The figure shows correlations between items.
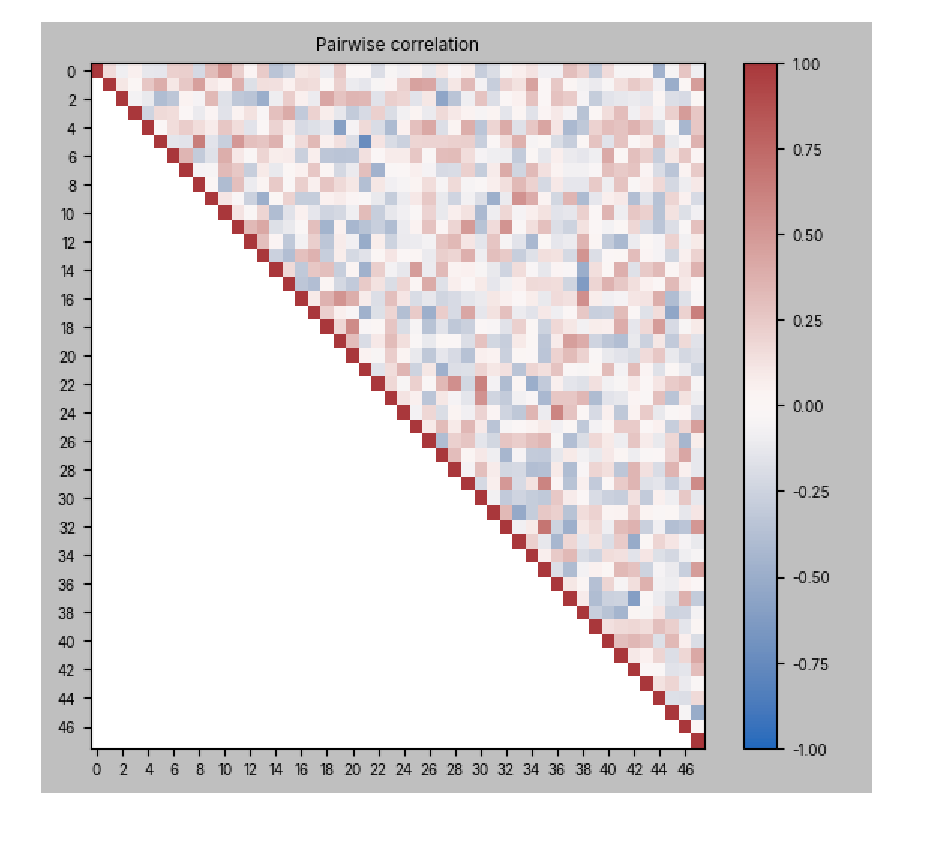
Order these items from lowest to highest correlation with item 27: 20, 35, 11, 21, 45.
21, 35, 20, 11, 45
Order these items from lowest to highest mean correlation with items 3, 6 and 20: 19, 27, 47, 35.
35, 19, 47, 27
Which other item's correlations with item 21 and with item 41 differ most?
5
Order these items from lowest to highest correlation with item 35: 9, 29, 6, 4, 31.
6, 9, 31, 4, 29
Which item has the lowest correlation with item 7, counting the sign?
22
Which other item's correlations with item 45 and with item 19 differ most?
16
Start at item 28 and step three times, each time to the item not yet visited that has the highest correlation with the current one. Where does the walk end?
23
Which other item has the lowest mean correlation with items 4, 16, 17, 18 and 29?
45
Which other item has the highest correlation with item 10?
0
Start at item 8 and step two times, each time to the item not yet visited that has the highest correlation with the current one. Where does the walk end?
11
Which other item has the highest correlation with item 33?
9
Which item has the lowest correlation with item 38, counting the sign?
15
